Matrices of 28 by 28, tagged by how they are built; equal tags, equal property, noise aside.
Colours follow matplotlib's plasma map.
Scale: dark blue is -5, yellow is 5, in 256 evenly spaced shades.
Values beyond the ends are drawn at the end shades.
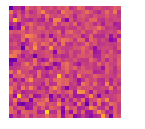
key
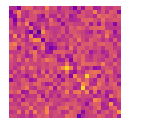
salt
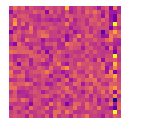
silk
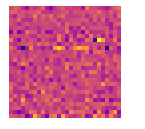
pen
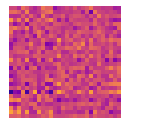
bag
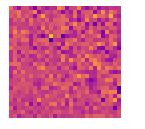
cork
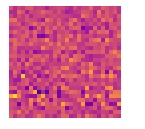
pen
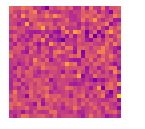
cork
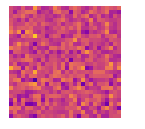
bag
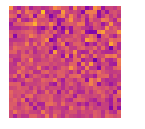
cork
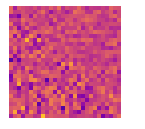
key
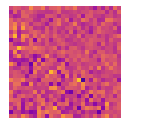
key
